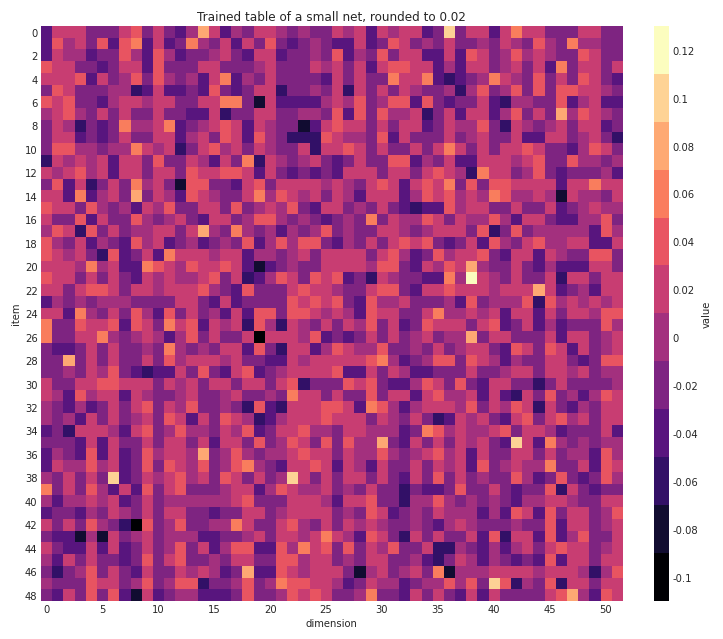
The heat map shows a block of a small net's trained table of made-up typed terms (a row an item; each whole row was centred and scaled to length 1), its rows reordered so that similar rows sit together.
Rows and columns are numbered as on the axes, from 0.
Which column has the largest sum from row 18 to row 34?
38
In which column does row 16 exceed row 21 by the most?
29
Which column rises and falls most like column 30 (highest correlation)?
42
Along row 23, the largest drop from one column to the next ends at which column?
44
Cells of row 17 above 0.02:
8
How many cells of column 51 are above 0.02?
4
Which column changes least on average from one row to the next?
10
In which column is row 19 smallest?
5
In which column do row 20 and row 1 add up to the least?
19
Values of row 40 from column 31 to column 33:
-0.02 -0.06 0
